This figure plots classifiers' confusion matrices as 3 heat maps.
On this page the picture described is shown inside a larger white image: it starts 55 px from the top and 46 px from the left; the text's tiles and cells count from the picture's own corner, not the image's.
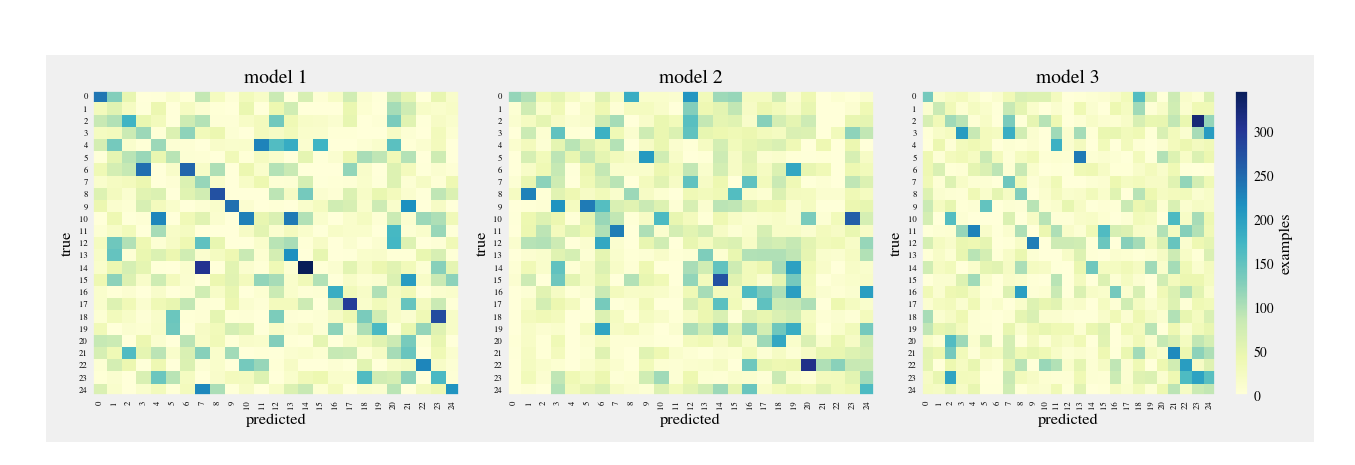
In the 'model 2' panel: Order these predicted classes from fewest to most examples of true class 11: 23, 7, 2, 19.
19, 23, 2, 7
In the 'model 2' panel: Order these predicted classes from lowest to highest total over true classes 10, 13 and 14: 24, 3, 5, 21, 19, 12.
21, 5, 12, 24, 3, 19
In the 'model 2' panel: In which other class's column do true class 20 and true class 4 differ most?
18
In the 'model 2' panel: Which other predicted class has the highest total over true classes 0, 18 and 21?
12
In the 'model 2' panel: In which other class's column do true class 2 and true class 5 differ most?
9
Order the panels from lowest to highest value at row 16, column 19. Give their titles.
model 3, model 1, model 2
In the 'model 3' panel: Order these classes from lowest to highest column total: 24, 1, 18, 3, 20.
1, 20, 3, 18, 24
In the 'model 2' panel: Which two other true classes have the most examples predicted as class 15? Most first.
8, 0
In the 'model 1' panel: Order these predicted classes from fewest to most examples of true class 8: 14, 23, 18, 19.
18, 19, 23, 14
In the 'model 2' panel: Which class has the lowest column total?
0
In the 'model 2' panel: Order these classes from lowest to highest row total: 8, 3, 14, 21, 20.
21, 20, 8, 14, 3
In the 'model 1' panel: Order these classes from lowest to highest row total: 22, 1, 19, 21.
1, 22, 19, 21
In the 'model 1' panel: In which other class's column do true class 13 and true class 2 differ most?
20
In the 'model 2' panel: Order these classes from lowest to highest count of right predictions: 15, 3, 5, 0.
15, 5, 0, 3
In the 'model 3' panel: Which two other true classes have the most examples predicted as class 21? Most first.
10, 12
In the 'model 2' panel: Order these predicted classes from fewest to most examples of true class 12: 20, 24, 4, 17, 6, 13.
4, 13, 20, 17, 24, 6
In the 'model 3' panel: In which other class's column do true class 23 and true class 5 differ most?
13
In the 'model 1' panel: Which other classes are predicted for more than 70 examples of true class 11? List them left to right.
4, 20, 23
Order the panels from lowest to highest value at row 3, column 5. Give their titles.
model 2, model 3, model 1
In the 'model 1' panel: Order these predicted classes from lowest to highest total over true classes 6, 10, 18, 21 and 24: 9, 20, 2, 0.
9, 0, 2, 20
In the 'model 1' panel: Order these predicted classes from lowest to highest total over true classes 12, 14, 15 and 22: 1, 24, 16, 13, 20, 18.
16, 18, 13, 24, 20, 1
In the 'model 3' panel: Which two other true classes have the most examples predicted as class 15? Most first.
11, 12
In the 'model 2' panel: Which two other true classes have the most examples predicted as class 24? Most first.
16, 19
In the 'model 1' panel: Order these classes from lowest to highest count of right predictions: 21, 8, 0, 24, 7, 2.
7, 21, 2, 24, 0, 8
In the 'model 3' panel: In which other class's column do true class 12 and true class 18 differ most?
9
